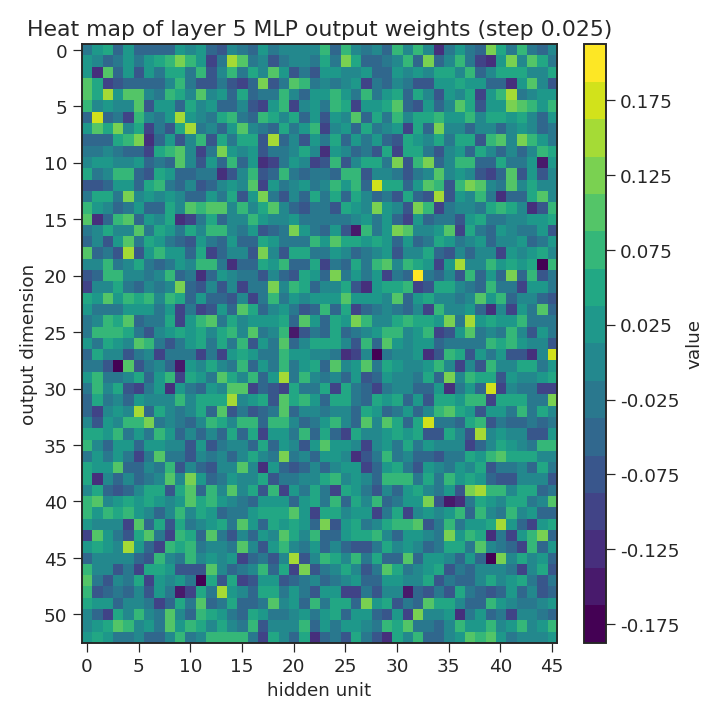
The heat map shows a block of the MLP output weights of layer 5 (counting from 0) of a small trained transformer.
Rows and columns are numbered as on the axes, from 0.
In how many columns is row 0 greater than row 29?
15
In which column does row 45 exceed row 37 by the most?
20
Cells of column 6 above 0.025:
9
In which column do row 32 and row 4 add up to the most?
5
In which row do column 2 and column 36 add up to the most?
19
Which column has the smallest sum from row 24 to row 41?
28
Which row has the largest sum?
24
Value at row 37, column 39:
-0.075
